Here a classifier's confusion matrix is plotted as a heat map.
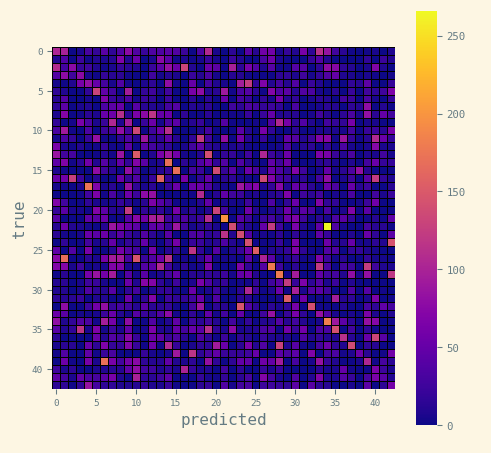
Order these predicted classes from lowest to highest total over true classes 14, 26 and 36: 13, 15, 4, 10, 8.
15, 4, 13, 8, 10
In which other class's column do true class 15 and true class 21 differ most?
20
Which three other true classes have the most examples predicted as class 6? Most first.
39, 34, 32
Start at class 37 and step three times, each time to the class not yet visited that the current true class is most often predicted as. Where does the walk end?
4
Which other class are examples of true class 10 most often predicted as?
14
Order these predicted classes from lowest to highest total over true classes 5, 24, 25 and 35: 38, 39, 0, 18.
38, 39, 0, 18
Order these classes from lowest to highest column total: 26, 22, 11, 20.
22, 20, 11, 26
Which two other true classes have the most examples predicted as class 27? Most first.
22, 33
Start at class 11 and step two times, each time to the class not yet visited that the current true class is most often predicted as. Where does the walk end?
12
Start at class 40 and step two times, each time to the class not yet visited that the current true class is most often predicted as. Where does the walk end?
13
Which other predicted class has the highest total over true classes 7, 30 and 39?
6
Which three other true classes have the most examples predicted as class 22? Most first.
2, 35, 15
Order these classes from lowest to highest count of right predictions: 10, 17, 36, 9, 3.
17, 3, 9, 36, 10
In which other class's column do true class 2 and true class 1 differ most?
16
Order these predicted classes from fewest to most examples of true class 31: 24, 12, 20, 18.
24, 20, 18, 12
